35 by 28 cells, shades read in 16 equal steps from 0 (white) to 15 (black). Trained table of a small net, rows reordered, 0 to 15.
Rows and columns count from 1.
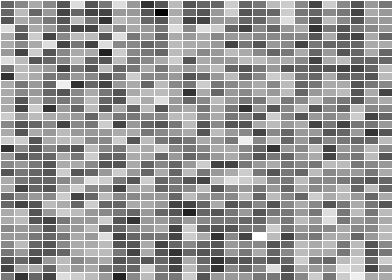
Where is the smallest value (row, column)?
30, 19
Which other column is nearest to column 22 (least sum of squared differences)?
7
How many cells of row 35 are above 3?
22
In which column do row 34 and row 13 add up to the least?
20
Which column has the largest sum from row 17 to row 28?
3
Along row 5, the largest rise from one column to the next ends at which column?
4
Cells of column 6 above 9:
5
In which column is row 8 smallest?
1
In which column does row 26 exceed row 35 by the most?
14
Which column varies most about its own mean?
8
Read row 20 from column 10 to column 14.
5 5 9 6 9
